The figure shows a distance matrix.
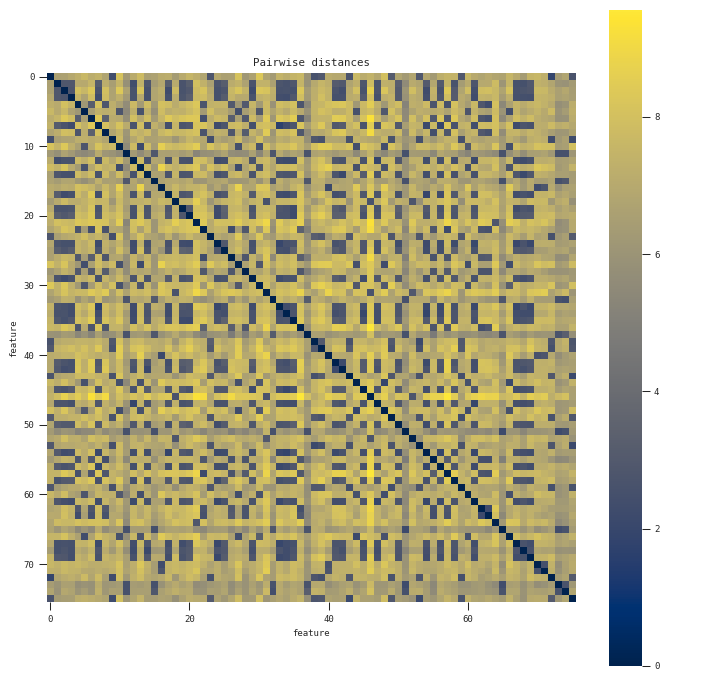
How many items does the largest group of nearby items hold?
27
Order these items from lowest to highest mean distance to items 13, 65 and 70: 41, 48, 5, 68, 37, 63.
37, 5, 48, 63, 68, 41
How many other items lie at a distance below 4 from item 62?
10
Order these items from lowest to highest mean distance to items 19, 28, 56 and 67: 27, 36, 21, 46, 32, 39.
36, 32, 27, 39, 21, 46
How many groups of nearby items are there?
8
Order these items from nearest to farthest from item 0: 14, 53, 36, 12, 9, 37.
9, 53, 37, 14, 12, 36
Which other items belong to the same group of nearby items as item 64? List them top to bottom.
21
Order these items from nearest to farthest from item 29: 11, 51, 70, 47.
47, 51, 11, 70
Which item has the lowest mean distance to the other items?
68
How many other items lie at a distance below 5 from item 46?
3
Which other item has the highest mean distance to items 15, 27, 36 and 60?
46
